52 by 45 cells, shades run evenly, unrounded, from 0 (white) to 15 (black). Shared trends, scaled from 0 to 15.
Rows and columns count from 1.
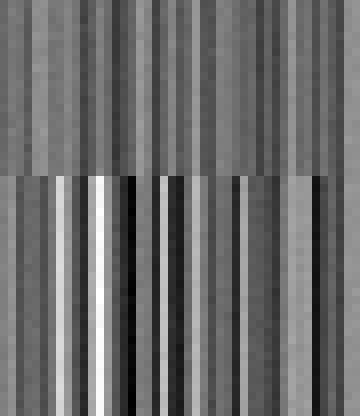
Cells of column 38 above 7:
22
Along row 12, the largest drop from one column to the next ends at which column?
44
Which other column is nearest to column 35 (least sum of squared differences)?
43
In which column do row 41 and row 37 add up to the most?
17
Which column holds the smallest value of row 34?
13
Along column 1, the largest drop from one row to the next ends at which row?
23
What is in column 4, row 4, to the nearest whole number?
10
